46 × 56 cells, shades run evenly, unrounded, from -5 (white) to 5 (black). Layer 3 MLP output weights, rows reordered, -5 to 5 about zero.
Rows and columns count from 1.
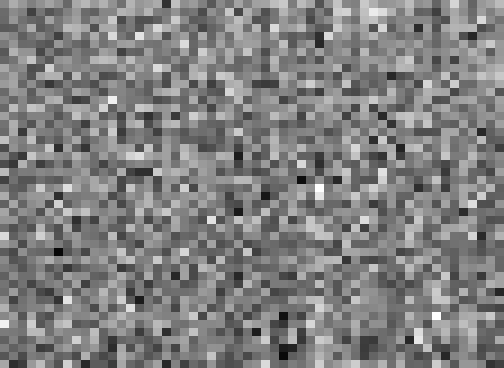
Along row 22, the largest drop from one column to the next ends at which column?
18
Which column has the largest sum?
3
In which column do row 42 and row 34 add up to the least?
47
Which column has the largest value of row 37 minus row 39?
15
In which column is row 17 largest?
54
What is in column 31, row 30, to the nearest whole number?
-1
